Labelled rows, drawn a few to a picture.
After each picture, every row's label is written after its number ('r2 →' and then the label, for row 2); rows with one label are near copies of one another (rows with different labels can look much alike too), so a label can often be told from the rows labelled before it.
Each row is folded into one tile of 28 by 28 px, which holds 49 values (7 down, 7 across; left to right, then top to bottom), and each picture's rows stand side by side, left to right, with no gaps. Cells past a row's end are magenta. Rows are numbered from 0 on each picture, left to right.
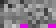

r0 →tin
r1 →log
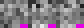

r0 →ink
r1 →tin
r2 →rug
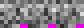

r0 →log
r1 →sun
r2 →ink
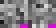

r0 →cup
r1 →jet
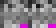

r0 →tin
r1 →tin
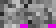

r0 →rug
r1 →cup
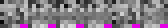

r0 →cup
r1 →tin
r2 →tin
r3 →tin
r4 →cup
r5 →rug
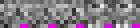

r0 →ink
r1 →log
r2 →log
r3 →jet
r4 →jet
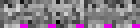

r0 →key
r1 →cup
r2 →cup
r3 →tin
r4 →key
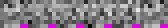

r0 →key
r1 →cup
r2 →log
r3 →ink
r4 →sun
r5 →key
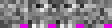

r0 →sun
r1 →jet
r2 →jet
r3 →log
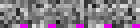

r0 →log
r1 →jet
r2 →cup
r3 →tin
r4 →sun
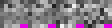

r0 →tin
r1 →rug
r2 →jet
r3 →log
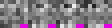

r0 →sun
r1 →jet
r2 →jet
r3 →tin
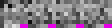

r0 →tin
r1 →cup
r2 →cup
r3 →log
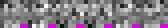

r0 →tin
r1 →jet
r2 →ink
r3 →ink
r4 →jet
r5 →key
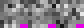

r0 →jet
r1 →rug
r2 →ink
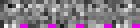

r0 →jet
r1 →sun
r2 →ink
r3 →tin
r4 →jet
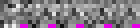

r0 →jet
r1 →ink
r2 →ink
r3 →log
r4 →ink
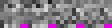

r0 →jet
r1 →key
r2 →log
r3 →log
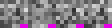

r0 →sun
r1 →rug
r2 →log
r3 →sun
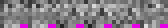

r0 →tin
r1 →tin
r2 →ink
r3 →ink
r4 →log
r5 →jet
